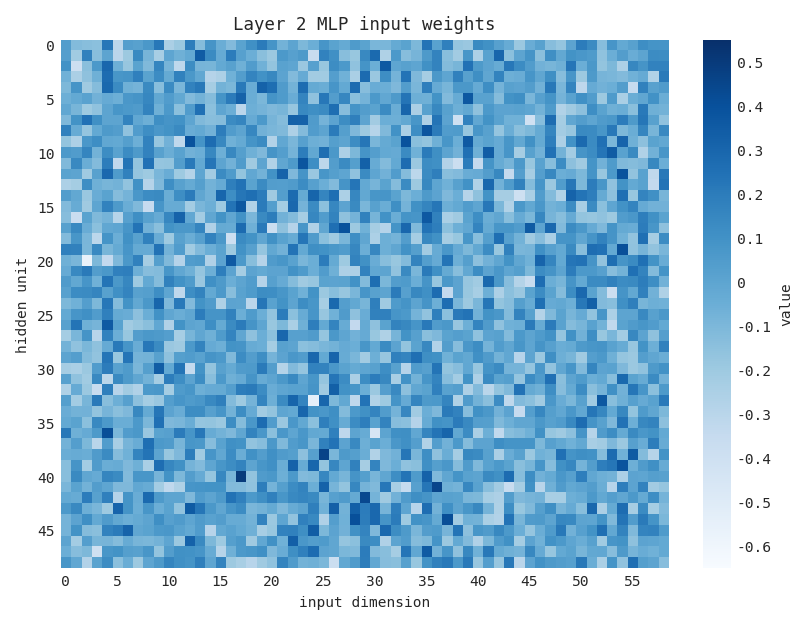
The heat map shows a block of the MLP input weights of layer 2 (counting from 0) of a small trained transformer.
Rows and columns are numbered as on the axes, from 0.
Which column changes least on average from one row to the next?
48
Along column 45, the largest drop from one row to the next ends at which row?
18
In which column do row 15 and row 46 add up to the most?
22
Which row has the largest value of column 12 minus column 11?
9
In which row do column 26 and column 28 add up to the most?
43
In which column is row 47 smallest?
3
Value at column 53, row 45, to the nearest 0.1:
0
